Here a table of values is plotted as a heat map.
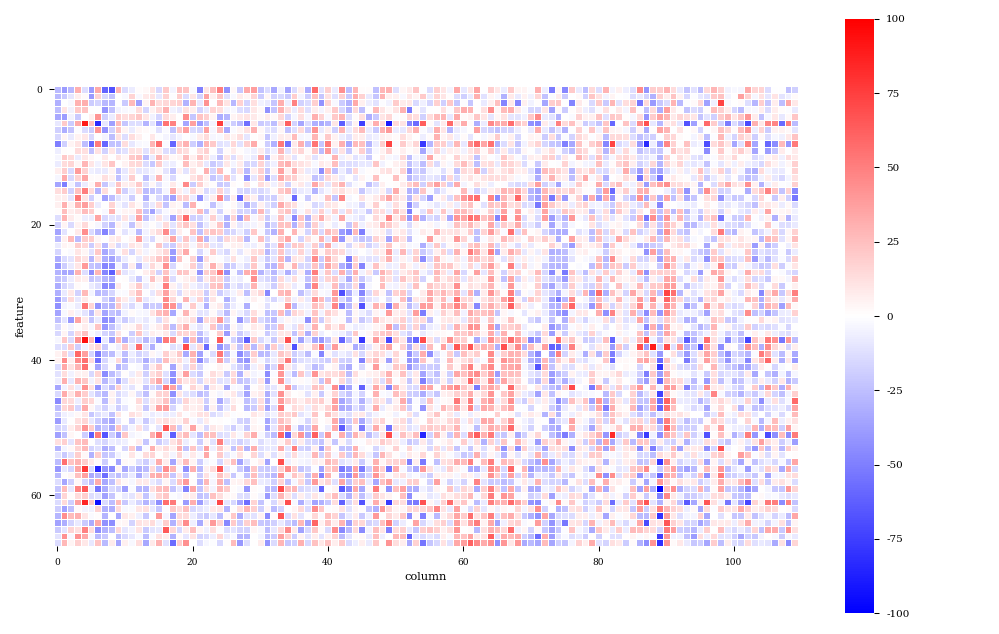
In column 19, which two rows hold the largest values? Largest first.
38, 19
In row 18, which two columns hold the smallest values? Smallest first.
52, 14
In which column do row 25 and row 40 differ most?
82
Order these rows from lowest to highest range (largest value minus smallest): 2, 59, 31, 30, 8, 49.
49, 31, 2, 30, 8, 59
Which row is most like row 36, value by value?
20
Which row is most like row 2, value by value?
53
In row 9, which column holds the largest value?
40
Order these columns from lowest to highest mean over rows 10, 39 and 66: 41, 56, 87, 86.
56, 86, 87, 41
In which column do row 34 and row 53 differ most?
86
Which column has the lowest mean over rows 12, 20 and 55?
89
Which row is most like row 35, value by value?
24
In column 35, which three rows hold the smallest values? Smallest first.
38, 16, 19
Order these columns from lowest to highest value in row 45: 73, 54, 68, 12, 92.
54, 73, 12, 92, 68
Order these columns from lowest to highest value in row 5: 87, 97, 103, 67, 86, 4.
97, 103, 86, 67, 87, 4
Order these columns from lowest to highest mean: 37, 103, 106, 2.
37, 103, 2, 106
